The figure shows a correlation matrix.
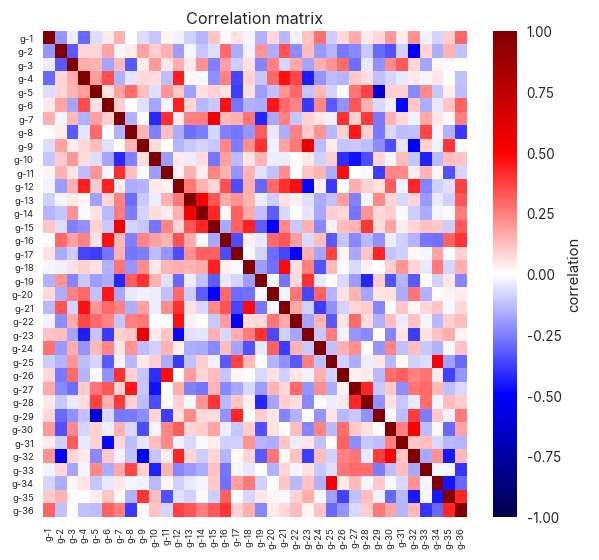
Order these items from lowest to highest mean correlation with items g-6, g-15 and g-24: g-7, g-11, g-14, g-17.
g-17, g-14, g-11, g-7
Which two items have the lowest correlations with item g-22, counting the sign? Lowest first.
g-17, g-25
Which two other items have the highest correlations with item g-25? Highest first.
g-34, g-17
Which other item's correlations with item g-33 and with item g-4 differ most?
g-12
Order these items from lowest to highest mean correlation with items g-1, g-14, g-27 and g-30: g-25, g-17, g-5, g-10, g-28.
g-10, g-25, g-17, g-5, g-28
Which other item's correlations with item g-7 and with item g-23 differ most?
g-19
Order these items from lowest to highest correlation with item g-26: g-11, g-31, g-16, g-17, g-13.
g-16, g-17, g-13, g-31, g-11
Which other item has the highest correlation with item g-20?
g-6
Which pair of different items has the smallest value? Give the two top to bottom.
g-5, g-29
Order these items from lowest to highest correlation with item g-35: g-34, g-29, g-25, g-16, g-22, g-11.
g-34, g-11, g-25, g-29, g-22, g-16
